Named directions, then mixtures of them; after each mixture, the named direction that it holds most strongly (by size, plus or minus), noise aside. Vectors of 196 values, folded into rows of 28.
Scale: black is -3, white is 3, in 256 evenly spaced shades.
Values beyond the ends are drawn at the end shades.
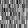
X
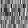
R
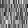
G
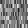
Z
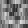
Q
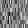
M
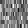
Z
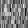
R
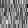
G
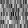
Z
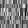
R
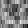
Q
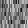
G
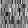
R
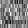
G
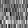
G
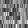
Q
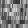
Q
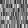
Z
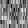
Q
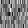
R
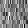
M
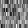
X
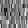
R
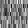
R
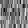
R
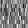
R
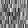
M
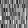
X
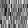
G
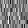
M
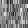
G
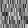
M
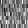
X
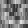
Q
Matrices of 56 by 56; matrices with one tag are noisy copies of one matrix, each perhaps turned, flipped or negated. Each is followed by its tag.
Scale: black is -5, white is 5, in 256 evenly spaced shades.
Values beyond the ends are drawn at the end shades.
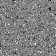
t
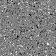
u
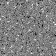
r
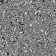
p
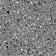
u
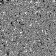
p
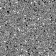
u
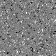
r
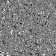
p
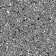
u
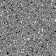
r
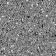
r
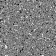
t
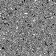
r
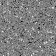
r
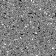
r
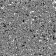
p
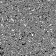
p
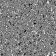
p
